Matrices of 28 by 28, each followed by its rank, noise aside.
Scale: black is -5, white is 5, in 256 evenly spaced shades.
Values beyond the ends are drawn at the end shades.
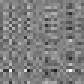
two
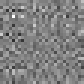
four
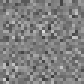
six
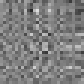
three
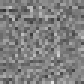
six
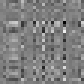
two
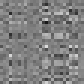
two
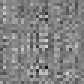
four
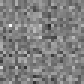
four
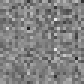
four
